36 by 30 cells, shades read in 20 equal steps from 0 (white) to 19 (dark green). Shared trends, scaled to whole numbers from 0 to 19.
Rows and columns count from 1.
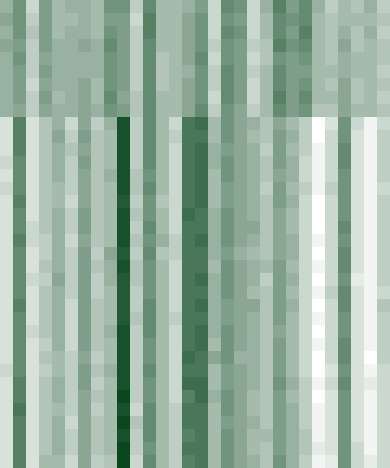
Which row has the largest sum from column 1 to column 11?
4
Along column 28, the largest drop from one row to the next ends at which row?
10
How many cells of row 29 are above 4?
21
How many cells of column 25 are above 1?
10
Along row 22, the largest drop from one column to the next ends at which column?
11
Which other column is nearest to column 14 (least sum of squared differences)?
6
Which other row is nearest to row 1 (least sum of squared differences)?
3
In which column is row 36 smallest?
25
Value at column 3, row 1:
4
